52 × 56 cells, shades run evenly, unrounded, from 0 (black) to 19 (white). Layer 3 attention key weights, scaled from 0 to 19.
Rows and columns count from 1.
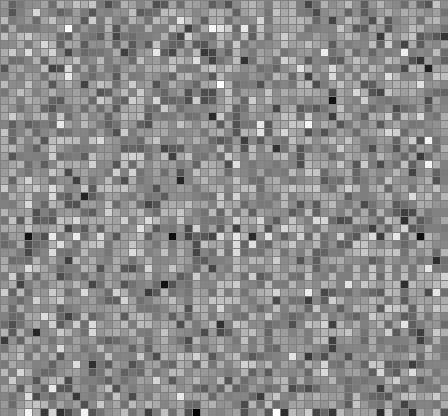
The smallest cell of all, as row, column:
52, 25
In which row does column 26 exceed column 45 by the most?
21
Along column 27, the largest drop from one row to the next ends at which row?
5
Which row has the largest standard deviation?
30
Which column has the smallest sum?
42
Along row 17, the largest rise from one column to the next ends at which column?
16
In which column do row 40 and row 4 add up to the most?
28
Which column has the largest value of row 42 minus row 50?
49
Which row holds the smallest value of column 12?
46
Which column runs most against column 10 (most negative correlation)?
53
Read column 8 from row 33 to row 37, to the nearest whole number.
10 8 6 13 13
